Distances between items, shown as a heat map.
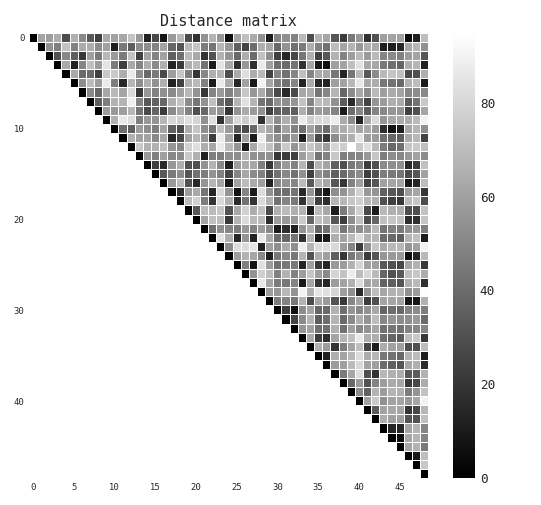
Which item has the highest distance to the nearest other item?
15
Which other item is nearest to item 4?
38
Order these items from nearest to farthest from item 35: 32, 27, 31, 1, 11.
27, 11, 31, 32, 1
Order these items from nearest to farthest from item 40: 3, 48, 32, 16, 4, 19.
32, 16, 4, 19, 3, 48
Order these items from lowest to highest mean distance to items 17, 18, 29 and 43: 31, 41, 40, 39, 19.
31, 41, 19, 39, 40
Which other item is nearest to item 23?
28
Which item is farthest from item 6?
12
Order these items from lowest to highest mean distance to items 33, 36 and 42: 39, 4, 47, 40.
47, 4, 39, 40
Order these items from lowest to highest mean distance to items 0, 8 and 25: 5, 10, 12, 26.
5, 10, 26, 12
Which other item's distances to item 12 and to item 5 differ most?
48
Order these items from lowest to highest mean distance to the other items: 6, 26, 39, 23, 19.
6, 19, 39, 26, 23
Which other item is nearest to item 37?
19
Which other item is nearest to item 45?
44
